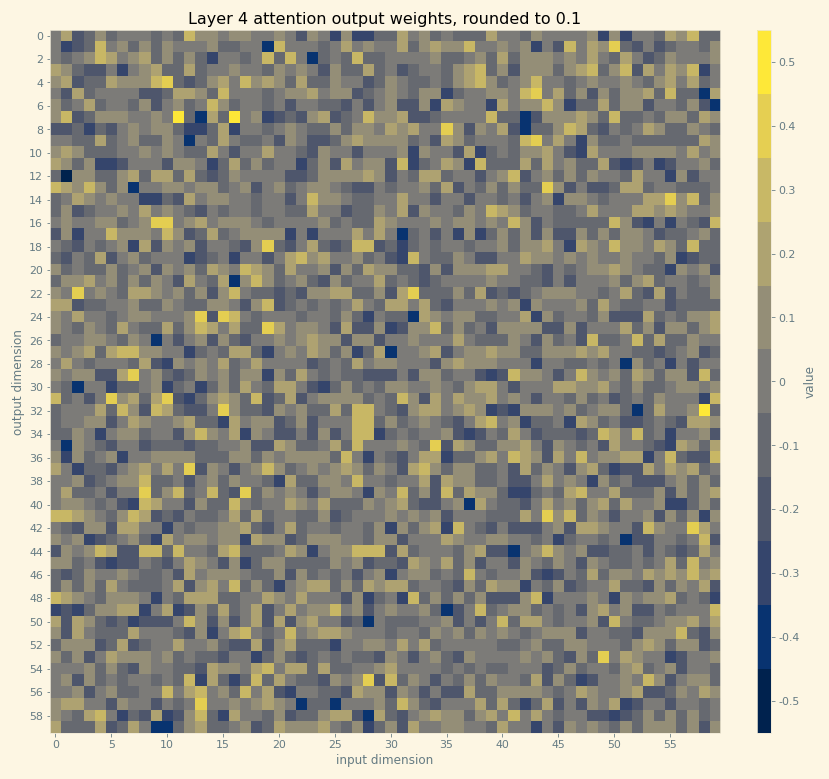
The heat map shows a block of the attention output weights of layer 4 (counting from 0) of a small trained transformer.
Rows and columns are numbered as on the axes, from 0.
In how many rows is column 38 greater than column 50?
25
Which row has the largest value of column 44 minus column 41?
44
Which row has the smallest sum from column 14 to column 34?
53
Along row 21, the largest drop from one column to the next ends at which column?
16
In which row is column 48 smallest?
38
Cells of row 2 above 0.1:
9
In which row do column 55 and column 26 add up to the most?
36
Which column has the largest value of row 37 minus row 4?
12
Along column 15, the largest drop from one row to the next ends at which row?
33
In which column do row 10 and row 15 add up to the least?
32
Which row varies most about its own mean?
7
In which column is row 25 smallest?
30
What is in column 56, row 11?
0
